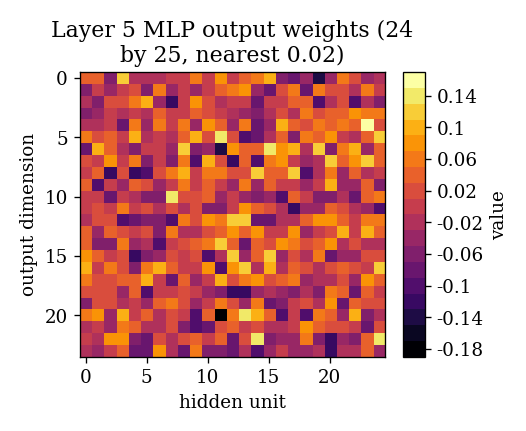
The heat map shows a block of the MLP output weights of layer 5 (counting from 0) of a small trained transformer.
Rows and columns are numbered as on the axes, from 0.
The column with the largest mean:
23
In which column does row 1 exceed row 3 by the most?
13
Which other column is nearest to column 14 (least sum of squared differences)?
3
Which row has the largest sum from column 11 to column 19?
6
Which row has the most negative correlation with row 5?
20
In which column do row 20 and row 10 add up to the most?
7
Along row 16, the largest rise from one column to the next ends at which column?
12
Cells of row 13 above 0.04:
6
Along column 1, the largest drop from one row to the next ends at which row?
9
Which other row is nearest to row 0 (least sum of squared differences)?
11
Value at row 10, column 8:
0.02
